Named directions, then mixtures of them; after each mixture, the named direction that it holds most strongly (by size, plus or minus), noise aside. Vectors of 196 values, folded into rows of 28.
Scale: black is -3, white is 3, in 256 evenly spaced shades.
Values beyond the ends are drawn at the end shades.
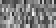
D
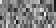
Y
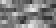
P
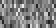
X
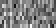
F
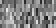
D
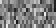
Y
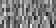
F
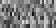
D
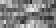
P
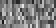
X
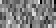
D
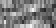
P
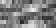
P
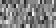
D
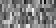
D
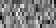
X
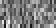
F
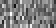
F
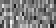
F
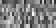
D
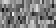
D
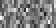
Y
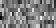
X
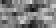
P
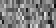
X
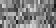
F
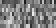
D
